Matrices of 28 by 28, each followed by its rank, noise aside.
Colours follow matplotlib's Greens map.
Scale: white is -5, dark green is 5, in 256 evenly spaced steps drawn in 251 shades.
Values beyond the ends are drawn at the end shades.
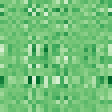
two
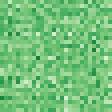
six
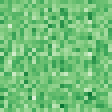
six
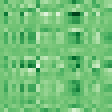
two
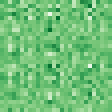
four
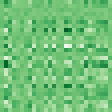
two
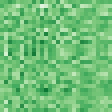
four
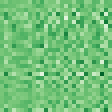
three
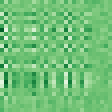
one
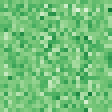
six
